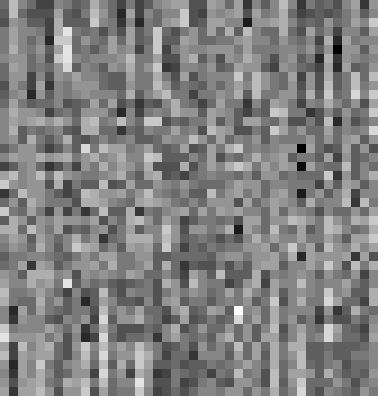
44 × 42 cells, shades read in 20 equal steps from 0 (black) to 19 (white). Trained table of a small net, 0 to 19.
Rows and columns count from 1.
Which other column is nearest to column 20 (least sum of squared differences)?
25
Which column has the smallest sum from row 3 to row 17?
38
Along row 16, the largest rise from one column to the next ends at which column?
4
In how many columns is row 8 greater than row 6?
14
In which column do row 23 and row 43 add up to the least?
40
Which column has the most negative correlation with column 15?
31
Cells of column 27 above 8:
30
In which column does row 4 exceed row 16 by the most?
18
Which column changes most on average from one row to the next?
27
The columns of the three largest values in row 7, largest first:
8, 7, 15
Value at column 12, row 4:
6
